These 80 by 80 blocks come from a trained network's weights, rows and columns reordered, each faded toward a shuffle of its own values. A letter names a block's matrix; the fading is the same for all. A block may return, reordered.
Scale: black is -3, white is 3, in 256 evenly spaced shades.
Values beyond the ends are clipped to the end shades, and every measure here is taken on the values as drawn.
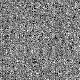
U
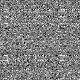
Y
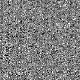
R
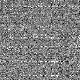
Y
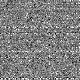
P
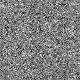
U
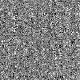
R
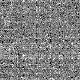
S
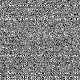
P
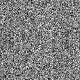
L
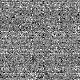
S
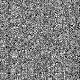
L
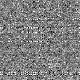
Y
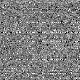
P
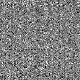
R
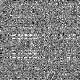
P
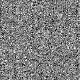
L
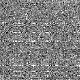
P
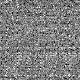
S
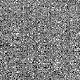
R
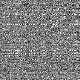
P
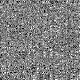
R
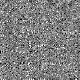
R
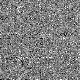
U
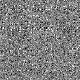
R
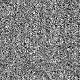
L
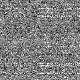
Y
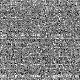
S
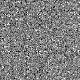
U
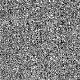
U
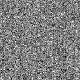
L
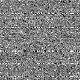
P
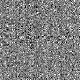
R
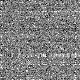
S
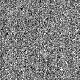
L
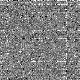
Y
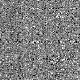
R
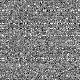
P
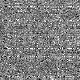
P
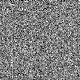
L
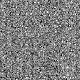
U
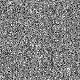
L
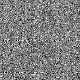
U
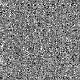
R
